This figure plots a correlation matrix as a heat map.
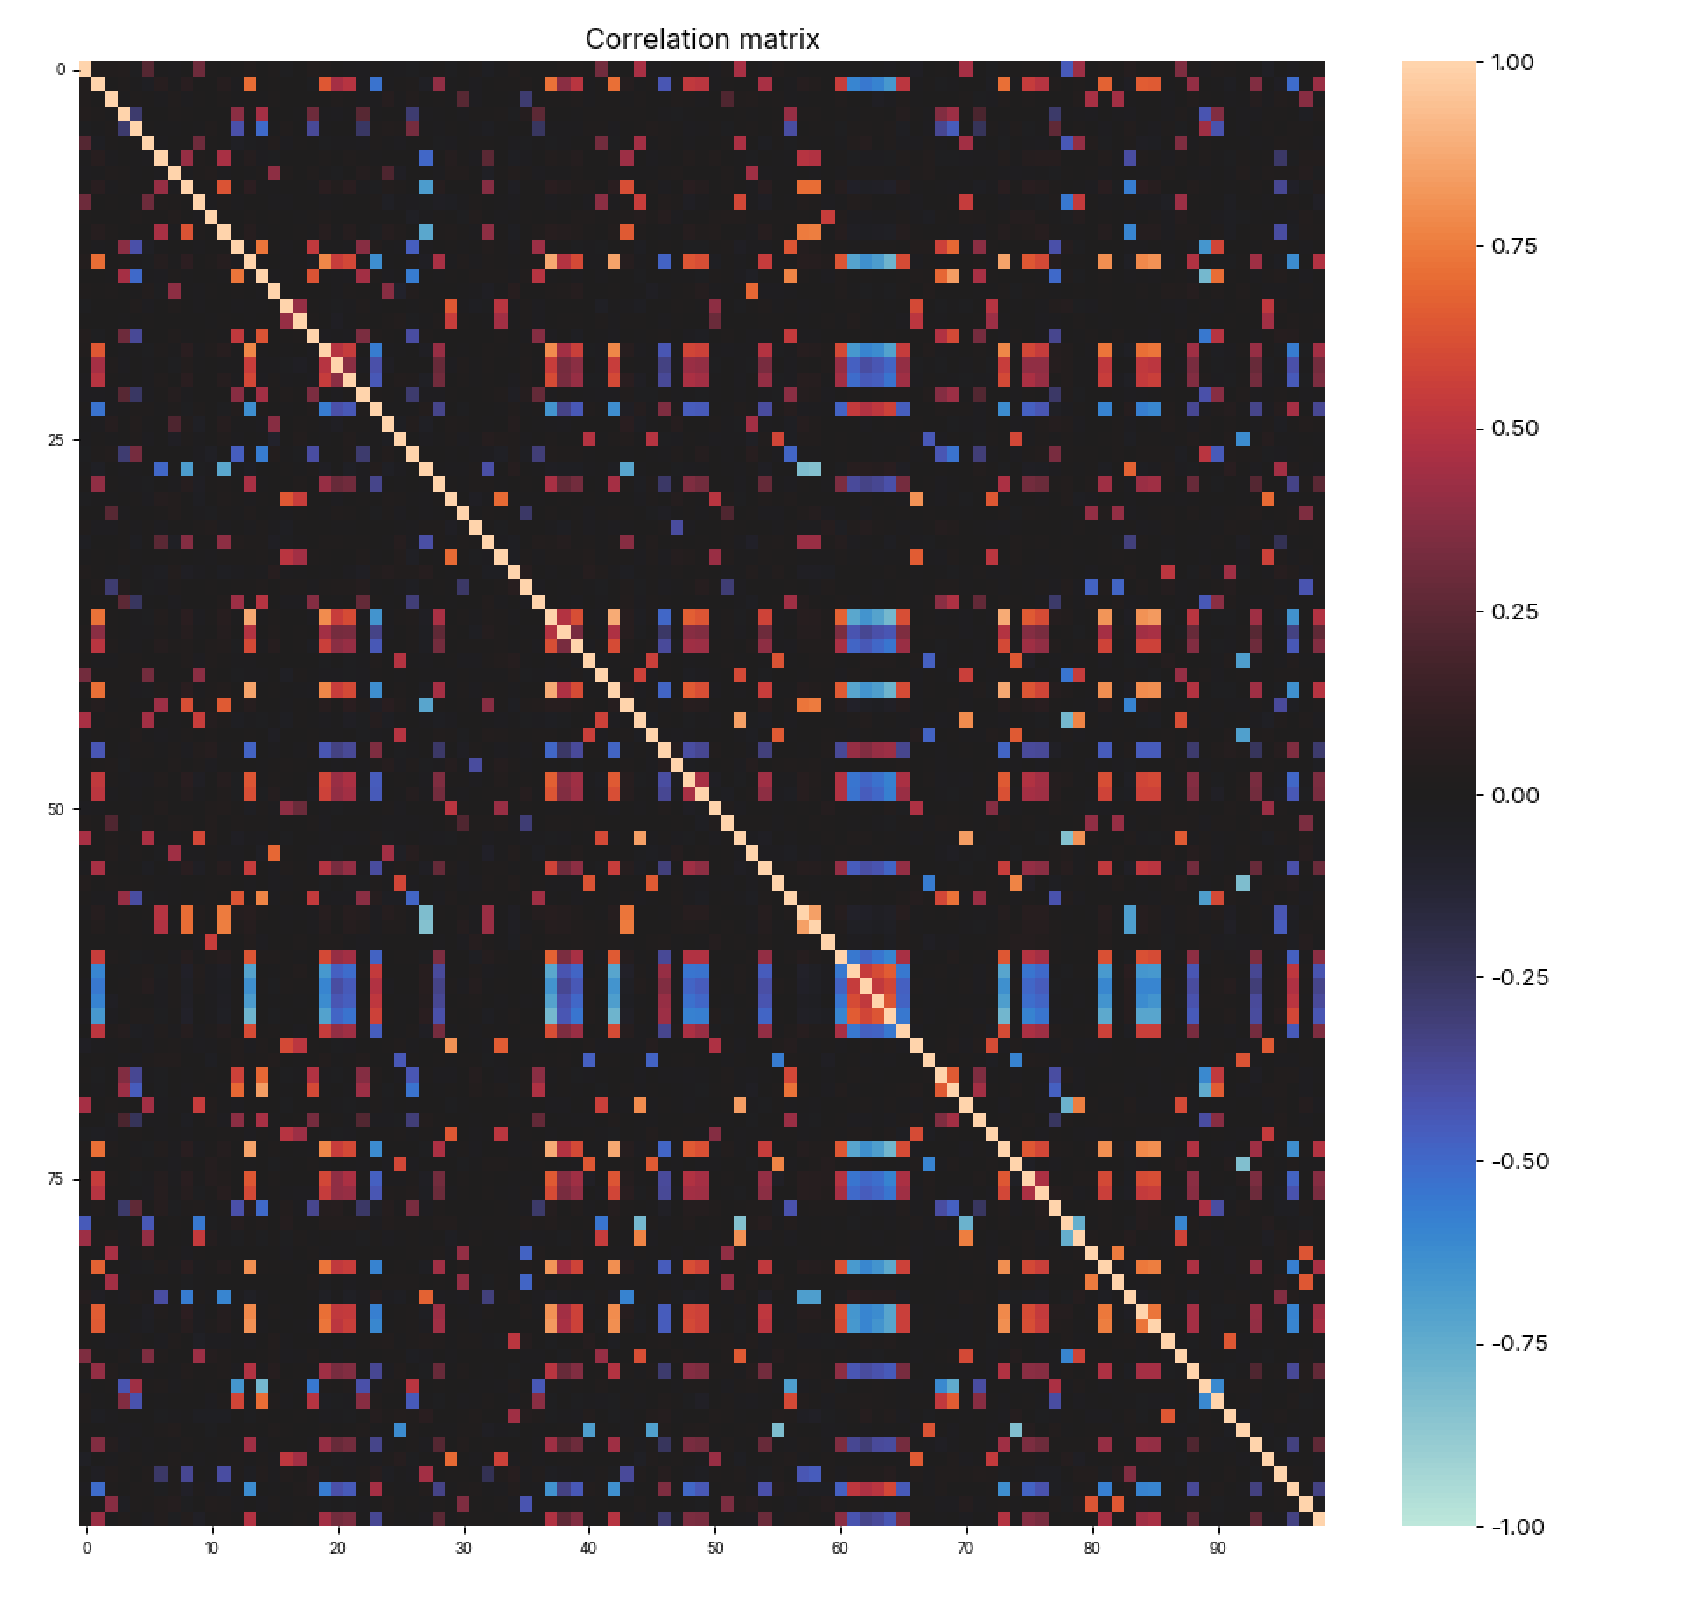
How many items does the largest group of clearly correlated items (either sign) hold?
31
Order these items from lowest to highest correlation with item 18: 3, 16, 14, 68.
16, 3, 68, 14
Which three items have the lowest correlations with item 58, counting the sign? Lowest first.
27, 83, 95
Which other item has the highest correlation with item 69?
14
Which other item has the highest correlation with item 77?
89
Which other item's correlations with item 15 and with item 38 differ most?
53
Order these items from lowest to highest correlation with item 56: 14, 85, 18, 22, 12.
85, 22, 18, 12, 14
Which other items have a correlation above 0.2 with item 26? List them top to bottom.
4, 77, 89
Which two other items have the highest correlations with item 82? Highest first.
80, 97
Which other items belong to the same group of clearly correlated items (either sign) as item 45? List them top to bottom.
25, 40, 55, 67, 74, 92
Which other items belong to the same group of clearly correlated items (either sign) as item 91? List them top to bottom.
34, 86
